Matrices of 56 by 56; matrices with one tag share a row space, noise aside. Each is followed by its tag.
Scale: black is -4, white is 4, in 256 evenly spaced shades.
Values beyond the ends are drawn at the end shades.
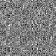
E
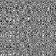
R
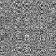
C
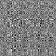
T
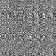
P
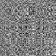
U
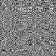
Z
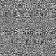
C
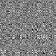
E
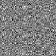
Z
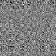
R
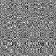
T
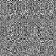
T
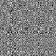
T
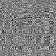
Z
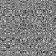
E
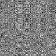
C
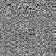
U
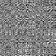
U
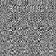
T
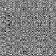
E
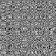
E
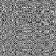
Z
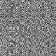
R
